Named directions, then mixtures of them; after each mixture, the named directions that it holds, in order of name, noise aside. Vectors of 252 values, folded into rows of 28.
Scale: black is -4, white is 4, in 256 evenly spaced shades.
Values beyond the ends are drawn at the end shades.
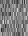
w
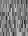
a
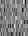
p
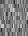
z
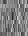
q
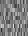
p, z.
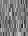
a, w.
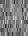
p, w, z.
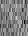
a, p.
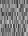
q, w.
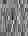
q.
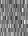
a, p.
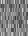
p, q, z.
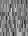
a.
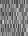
q, w.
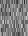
w.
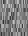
q, w, z.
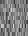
a, z.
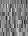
a.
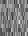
q, z.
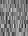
a, z.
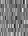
p.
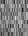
p, q, z.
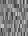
p, q, z.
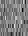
p.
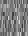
a, q.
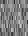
p, q, z.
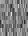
a, z.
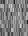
p, q, z.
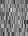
a, p, z.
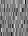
p, w.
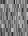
p, q, z.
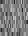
p, w, z.
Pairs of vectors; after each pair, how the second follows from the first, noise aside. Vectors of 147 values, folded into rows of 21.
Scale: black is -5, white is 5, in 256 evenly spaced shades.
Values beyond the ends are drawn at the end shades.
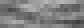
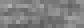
reversed, negated, shrunk.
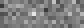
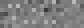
partly zeroed.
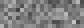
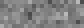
partly zeroed.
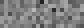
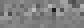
partly zeroed.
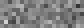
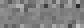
partly zeroed.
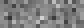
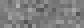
reversed, negated, shrunk.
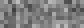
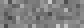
partly zeroed.
